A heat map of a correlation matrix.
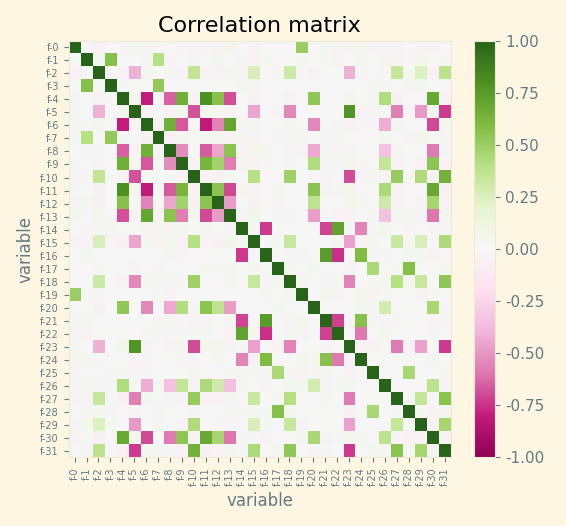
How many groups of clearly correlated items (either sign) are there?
6
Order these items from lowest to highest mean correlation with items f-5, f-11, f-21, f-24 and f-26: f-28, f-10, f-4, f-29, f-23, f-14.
f-14, f-10, f-29, f-28, f-23, f-4
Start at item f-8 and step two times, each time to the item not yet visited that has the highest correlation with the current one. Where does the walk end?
f-13
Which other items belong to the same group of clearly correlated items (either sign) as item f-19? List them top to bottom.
f-0
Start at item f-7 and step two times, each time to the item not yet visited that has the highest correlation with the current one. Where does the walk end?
f-1
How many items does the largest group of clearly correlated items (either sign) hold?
10
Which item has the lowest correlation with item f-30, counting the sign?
f-6
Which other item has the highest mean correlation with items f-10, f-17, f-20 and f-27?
f-31
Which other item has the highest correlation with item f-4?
f-11
